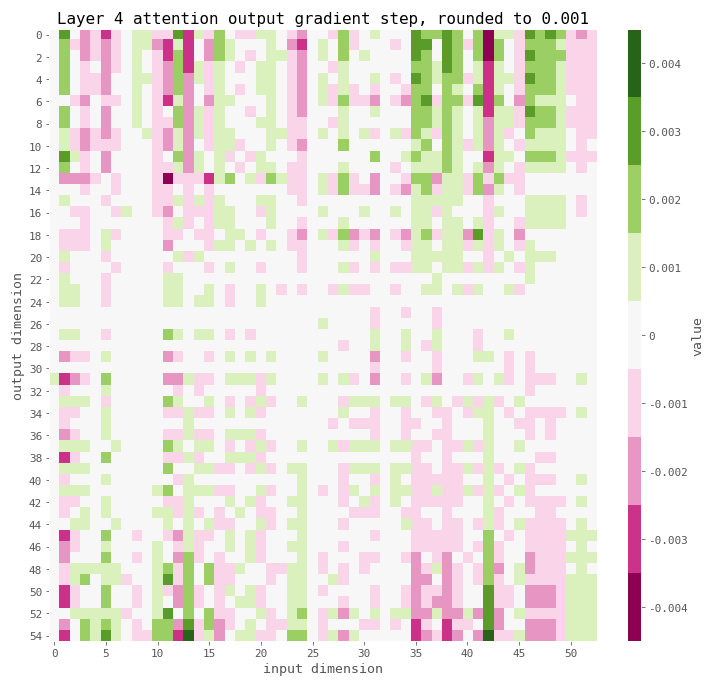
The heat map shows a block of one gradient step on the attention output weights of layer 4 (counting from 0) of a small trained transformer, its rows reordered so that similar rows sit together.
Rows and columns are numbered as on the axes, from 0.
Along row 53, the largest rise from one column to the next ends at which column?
13
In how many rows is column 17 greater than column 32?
20
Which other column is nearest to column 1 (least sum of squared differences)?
12
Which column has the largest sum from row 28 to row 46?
42
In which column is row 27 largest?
11
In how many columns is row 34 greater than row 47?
13
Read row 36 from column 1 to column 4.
-0.002 -0.001 0 0
